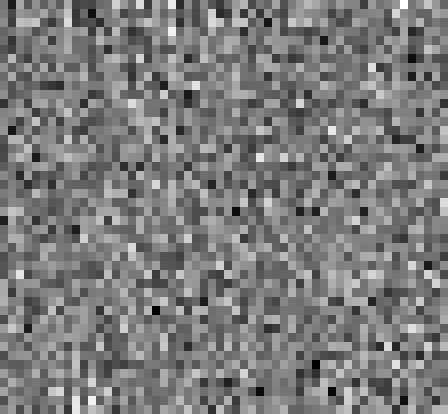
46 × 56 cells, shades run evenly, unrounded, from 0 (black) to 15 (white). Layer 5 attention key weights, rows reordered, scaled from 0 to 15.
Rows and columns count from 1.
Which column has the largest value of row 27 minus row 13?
21
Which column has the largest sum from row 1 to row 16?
22
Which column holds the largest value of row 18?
33
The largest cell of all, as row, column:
1, 51
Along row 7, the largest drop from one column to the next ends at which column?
19
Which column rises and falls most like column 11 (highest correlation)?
2
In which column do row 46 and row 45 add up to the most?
10
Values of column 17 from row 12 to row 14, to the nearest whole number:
13 8 9
